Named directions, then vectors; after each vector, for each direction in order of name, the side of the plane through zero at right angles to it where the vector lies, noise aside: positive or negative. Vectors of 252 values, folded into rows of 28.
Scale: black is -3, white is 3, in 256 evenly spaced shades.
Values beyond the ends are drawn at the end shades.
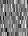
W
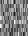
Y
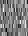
positive, positive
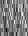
positive, positive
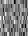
negative, positive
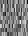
positive, positive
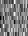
positive, negative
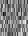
positive, positive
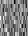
negative, positive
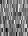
positive, positive
